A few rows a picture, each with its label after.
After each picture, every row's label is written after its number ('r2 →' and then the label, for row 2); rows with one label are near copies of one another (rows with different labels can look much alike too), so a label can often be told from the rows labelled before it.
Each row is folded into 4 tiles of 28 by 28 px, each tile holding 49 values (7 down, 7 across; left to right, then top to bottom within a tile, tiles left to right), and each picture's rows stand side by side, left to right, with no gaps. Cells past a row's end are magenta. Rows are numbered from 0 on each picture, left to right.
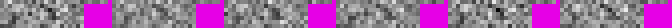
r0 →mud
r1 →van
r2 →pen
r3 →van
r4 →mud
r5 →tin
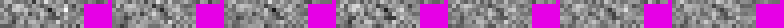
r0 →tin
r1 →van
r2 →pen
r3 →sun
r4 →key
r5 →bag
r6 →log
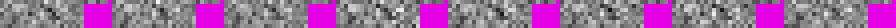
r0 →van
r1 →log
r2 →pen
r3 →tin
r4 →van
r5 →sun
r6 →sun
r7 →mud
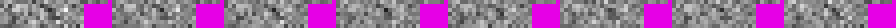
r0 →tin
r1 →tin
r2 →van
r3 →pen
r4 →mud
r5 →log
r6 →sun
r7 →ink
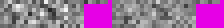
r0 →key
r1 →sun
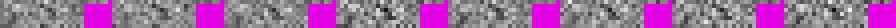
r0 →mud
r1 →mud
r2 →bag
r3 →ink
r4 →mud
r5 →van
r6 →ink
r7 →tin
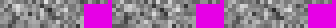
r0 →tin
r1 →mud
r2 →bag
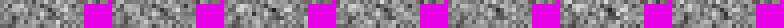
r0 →van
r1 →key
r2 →tin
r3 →sun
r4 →log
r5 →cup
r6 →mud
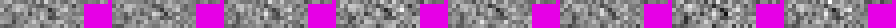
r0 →mud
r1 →van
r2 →log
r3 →sun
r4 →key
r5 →ink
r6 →mud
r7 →log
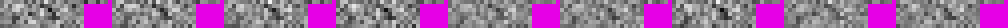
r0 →sun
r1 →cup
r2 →log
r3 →bag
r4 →tin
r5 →bag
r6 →log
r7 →van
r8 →bag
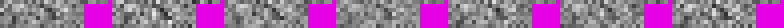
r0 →pen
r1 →cup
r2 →bag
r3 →mud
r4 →log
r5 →sun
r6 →ink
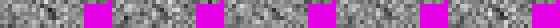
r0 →log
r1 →van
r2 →bag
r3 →ink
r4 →ink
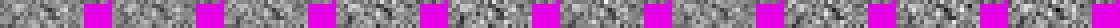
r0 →tin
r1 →sun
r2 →ink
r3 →mud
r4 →mud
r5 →log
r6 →sun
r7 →ink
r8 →sun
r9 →pen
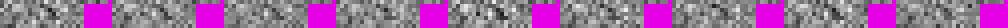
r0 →van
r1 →bag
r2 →bag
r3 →pen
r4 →bag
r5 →key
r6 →key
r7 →bag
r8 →mud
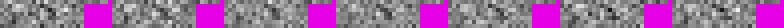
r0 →mud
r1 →van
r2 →pen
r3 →mud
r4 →sun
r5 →bag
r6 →tin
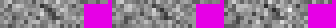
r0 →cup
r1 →ink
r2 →pen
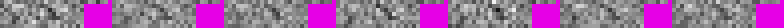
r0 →bag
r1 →bag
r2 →cup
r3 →ink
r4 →log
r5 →bag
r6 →log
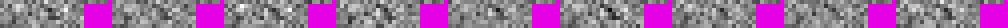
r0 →tin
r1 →sun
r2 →bag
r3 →sun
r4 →ink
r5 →ink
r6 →pen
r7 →tin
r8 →pen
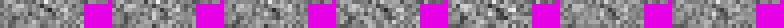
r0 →pen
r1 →mud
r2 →log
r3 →tin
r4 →key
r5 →log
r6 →log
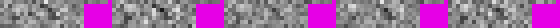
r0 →sun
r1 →tin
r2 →cup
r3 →log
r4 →pen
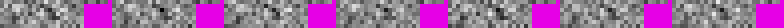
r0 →sun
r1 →cup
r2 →mud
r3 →pen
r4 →ink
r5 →ink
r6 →log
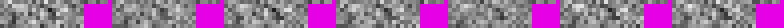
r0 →mud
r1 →pen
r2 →bag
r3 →key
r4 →log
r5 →cup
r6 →bag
